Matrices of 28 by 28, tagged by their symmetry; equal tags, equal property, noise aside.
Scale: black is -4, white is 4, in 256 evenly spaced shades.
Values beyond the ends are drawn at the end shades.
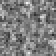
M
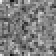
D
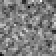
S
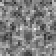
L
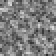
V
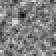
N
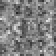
D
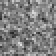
N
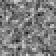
M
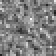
N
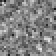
V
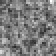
V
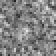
S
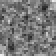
M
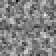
M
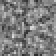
D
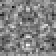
L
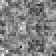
D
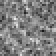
S
